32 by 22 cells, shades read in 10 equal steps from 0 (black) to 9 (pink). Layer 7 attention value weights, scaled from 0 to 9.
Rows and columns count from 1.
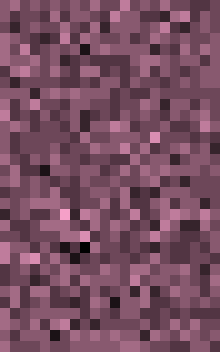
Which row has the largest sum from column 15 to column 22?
20
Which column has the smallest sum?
8
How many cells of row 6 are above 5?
4
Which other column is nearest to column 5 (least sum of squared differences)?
11
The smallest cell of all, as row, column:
23, 9
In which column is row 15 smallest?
18
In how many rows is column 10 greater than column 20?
19
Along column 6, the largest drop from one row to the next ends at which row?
31
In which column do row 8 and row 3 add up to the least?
2
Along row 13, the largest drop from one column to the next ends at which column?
17
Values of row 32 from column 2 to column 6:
4 4 4 5 4
